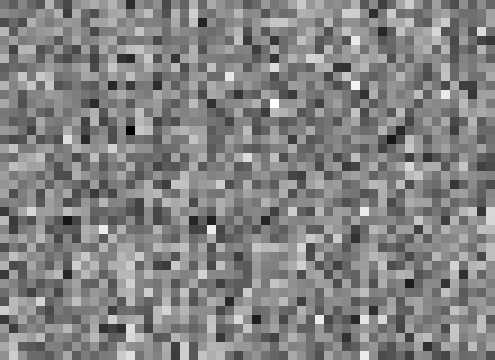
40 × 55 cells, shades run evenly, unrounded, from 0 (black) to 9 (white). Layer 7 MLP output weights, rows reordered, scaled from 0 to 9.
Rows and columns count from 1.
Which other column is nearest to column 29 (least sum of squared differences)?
32
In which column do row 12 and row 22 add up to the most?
31
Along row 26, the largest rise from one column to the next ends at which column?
24
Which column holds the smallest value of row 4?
43
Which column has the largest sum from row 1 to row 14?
40
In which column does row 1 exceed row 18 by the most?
46
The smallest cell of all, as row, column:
15, 15
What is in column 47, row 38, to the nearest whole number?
6
